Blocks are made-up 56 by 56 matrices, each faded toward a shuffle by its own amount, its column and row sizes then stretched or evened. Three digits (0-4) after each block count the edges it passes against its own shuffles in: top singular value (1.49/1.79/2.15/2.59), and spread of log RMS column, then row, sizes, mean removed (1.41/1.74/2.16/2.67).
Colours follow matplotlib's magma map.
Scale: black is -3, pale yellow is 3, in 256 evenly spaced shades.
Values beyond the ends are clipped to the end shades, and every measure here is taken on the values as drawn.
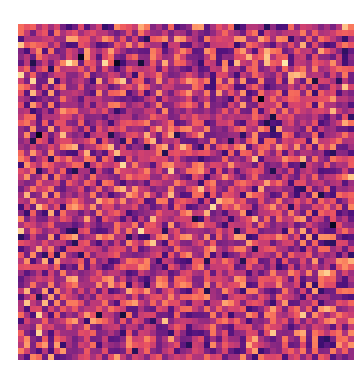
3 0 1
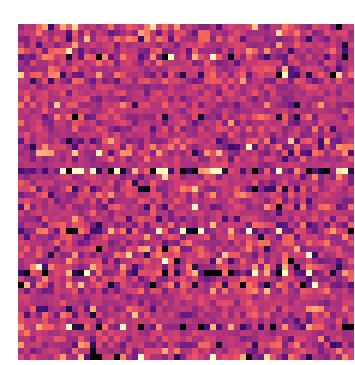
1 0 4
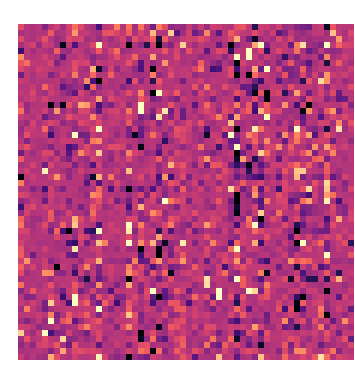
0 4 0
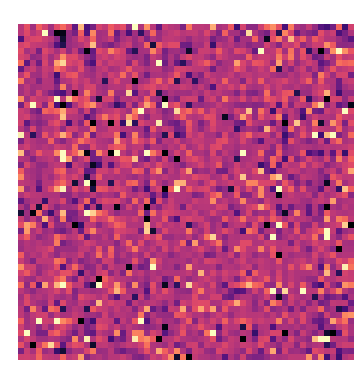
1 2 2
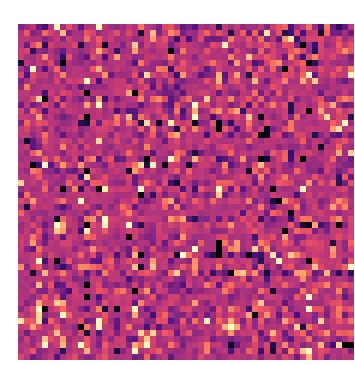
0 3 1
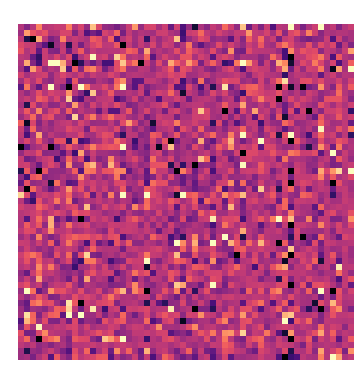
0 4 2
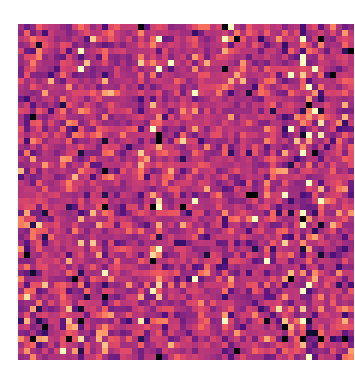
1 3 0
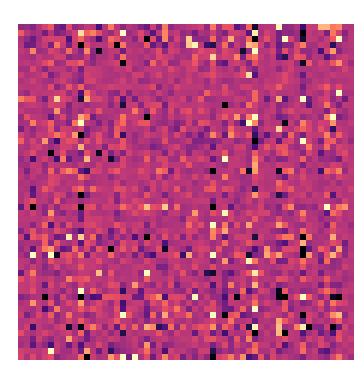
1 4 3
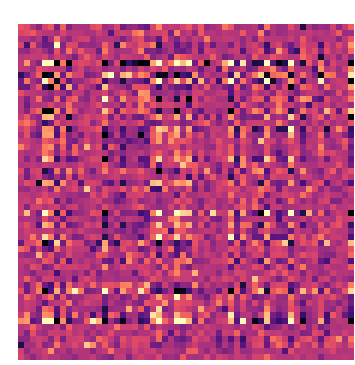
4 4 4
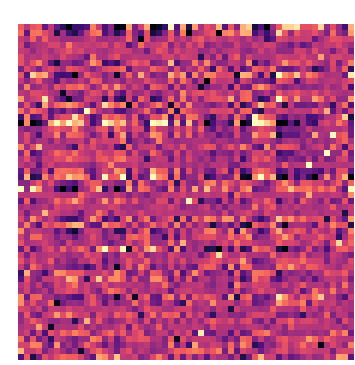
4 1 4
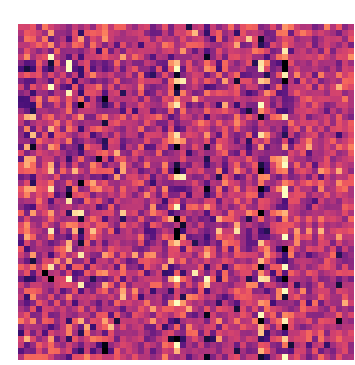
3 4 0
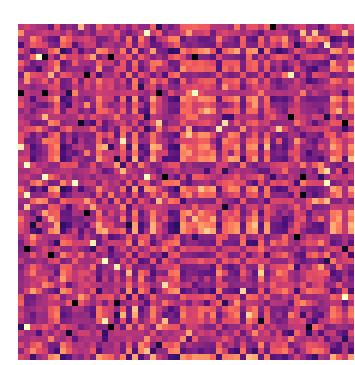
4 0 2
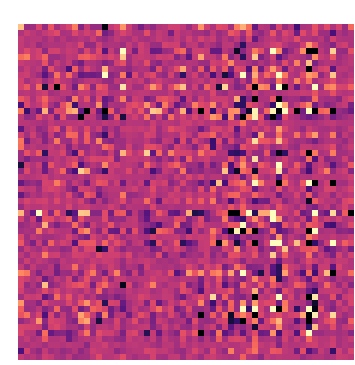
2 4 4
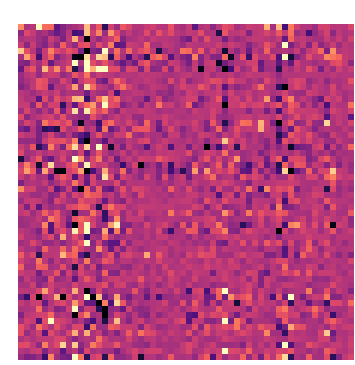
0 4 3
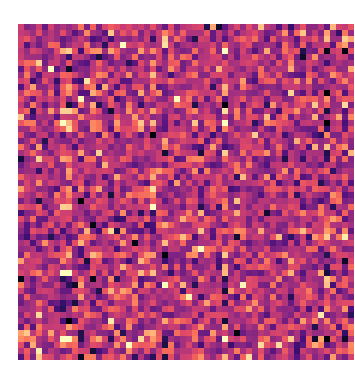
2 2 0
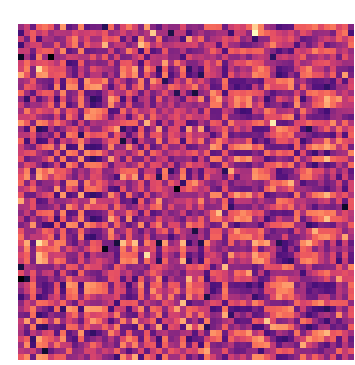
4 1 1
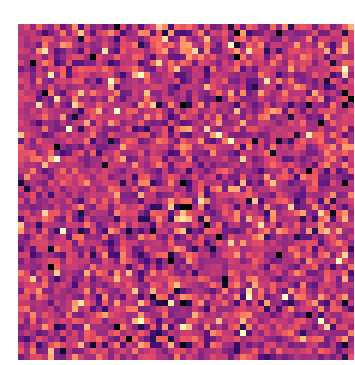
2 1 0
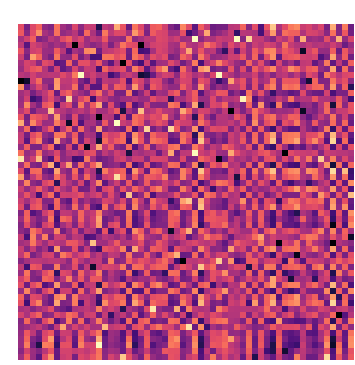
4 3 0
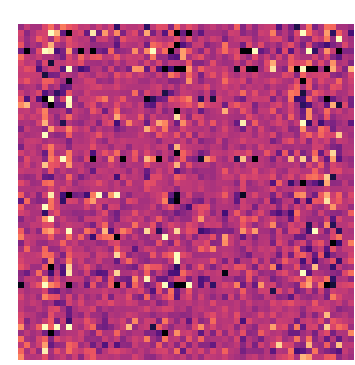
0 4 3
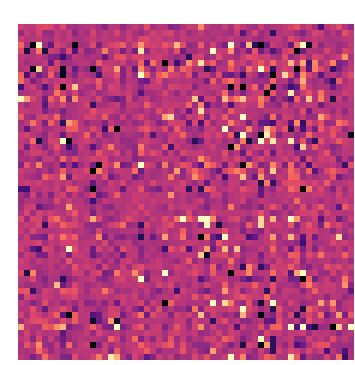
0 3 3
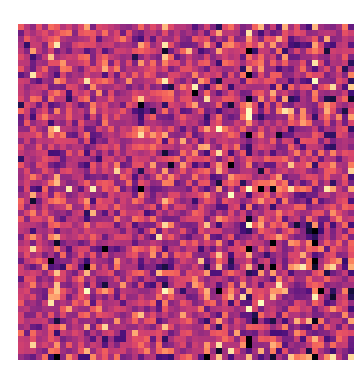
3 4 1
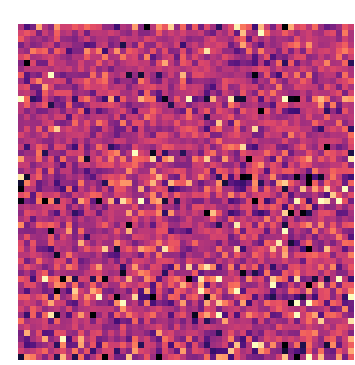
0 0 4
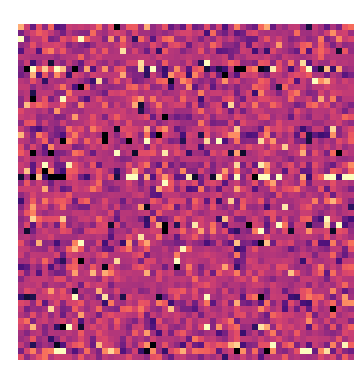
2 0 4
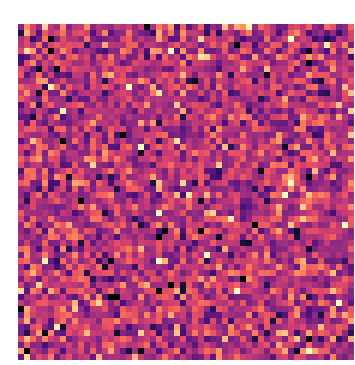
2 0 0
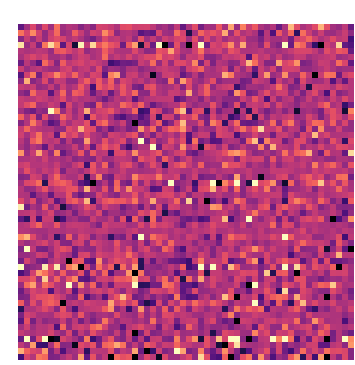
0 0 4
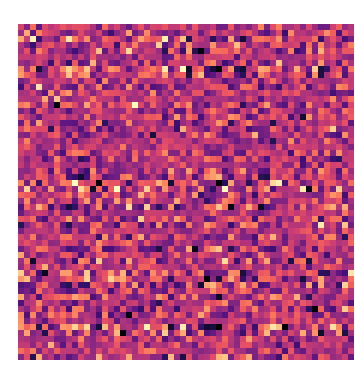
3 0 4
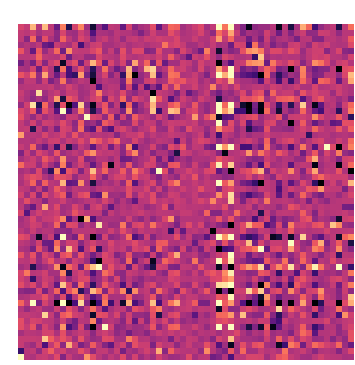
4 4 3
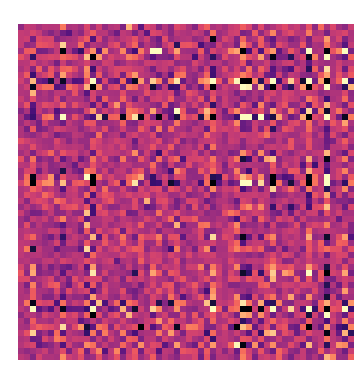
4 4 4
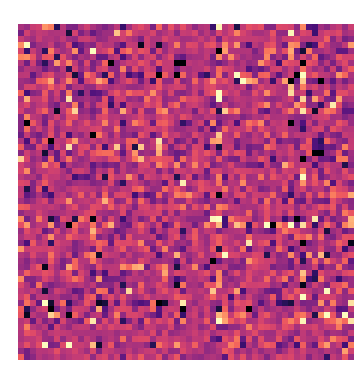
0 3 3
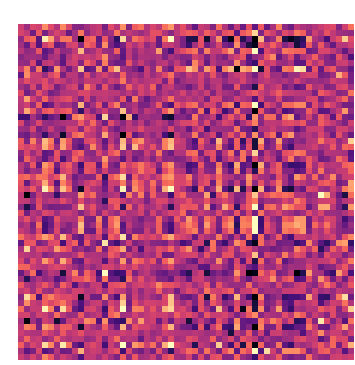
4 4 4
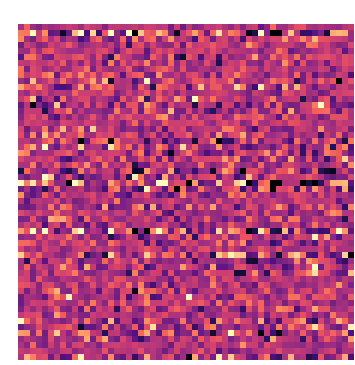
2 1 4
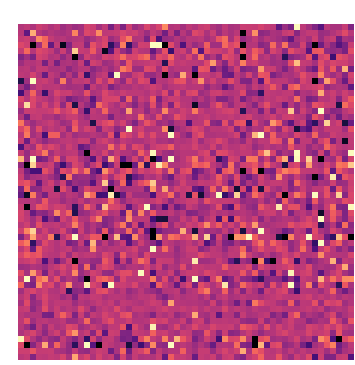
0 2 3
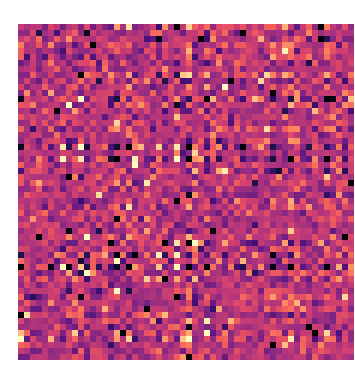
3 2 2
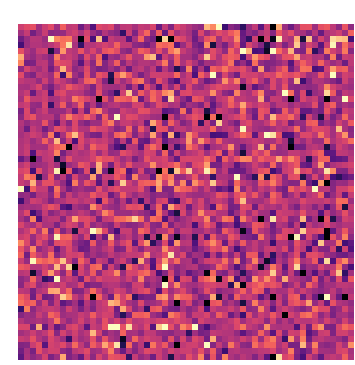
0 2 2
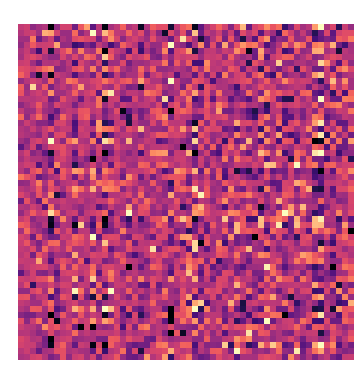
3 4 1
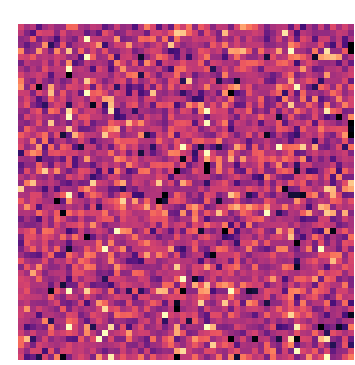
0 1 1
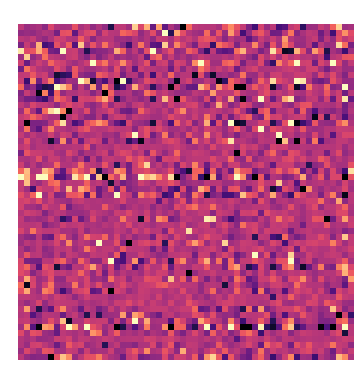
2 0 4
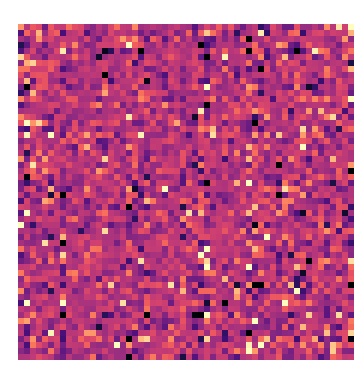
0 3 0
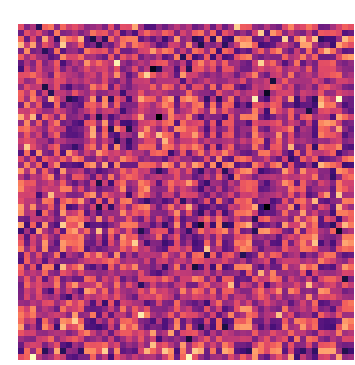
4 0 4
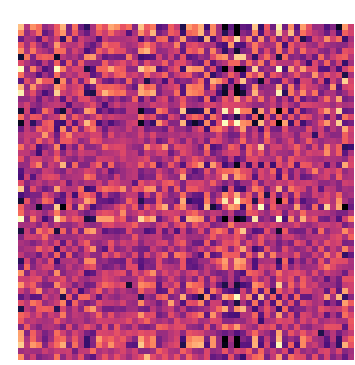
4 4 4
